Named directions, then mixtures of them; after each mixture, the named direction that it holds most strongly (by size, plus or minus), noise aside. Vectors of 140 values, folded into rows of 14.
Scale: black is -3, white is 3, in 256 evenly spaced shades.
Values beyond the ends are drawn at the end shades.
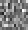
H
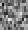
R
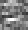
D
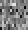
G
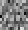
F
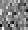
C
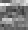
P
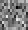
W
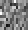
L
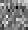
W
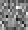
W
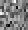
L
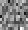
F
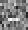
D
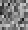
C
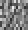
L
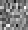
L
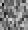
R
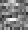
D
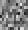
F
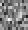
R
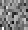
C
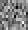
W
